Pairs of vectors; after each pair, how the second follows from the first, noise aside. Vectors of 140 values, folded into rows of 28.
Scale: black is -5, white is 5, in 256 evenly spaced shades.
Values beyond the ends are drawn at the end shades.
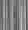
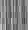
wrapped around.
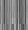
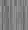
reversed, shrunk.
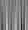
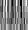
reversed, negated, scaled up.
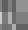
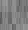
negated, shrunk.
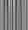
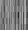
wrapped around.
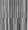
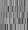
sign-scrambled.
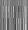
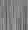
negated, shrunk.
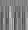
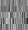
sign-scrambled.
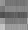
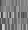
sign-scrambled.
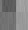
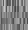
sign-scrambled.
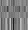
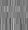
negated, shrunk.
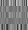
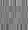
shrunk.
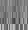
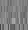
negated, shrunk.
